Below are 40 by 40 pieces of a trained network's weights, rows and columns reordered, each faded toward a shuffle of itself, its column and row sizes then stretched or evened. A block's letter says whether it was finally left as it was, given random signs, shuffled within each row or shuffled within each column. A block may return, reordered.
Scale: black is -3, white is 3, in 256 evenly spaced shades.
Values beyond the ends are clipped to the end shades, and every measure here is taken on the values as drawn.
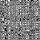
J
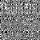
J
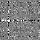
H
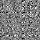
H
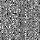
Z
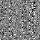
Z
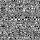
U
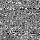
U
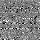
U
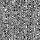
Z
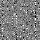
Z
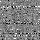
U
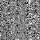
Z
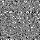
U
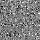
U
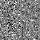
Z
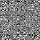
J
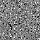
Z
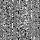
Z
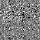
H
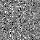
Z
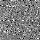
U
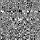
J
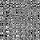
J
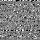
U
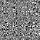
H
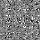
H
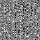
Z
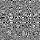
J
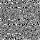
U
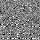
U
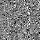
Z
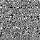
U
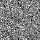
Z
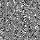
Z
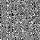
Z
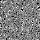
Z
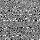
U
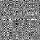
J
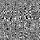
J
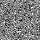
Z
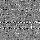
U
